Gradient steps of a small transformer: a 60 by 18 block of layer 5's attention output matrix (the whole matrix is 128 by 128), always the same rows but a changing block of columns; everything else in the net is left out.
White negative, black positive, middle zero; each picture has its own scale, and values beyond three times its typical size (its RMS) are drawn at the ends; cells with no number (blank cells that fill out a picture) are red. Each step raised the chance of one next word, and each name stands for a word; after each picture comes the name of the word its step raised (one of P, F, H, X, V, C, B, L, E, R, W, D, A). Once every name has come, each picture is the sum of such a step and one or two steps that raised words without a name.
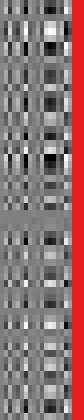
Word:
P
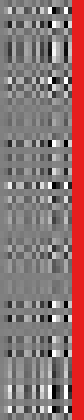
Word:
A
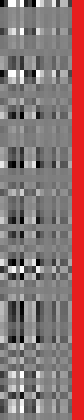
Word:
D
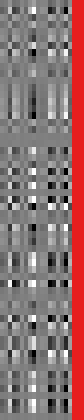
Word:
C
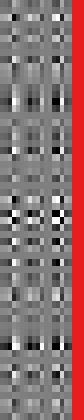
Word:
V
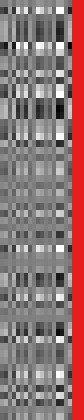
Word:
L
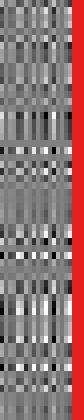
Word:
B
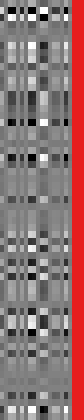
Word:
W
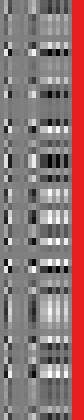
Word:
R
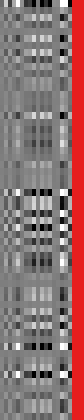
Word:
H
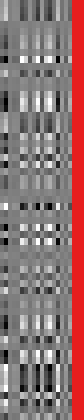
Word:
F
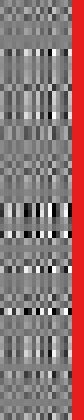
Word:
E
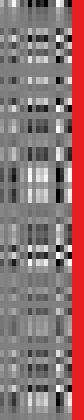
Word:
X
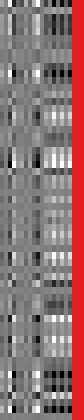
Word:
D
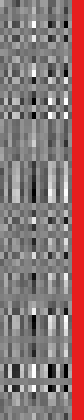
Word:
X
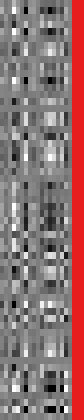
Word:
A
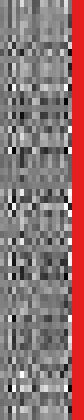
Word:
R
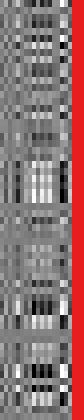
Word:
X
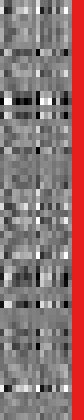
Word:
V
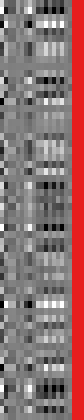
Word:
A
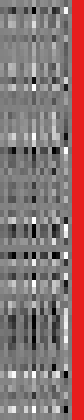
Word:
B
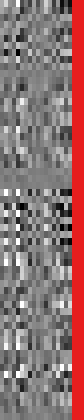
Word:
H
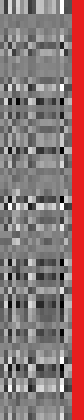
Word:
R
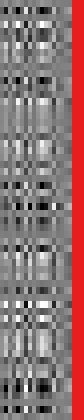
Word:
A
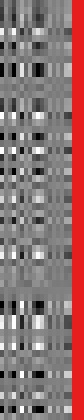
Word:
P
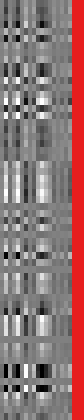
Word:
X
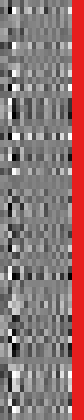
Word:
L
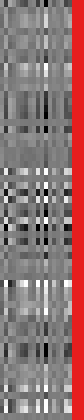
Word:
C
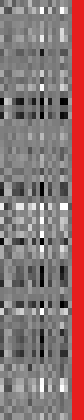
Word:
E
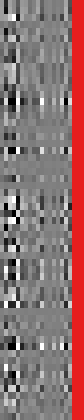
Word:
V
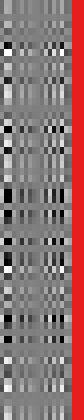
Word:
R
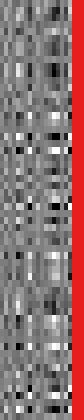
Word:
P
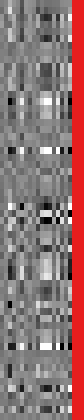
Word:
V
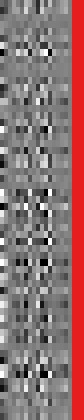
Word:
R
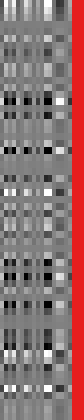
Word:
V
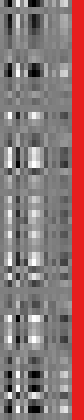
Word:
D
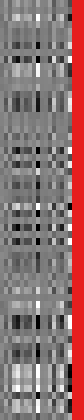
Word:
F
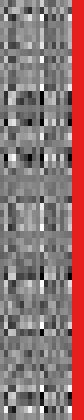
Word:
W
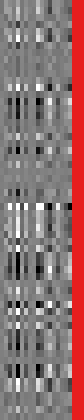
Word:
E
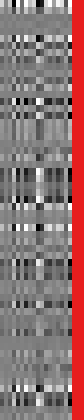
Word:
X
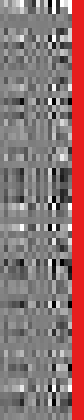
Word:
X
